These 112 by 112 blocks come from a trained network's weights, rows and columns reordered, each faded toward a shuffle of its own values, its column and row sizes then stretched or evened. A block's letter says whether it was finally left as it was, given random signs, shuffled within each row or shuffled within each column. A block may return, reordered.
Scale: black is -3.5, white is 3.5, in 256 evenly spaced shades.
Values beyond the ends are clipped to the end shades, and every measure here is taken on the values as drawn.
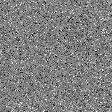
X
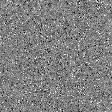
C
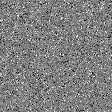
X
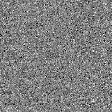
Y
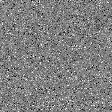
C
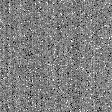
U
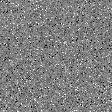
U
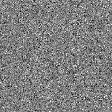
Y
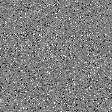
C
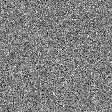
U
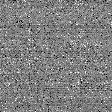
Y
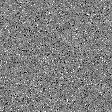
X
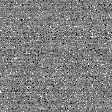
Y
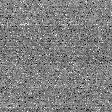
X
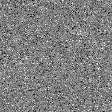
C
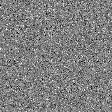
X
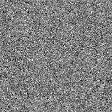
Y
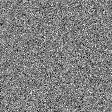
U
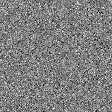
U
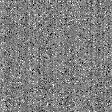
Y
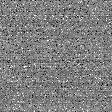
X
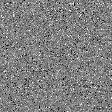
C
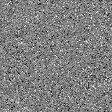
U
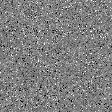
C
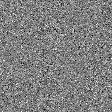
U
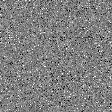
C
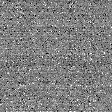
Y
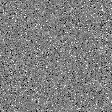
U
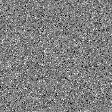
C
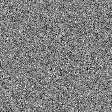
U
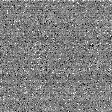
Y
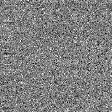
Y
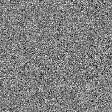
Y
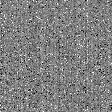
Y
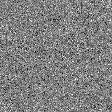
C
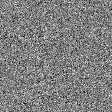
X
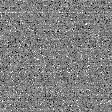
X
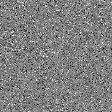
C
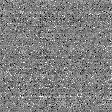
Y
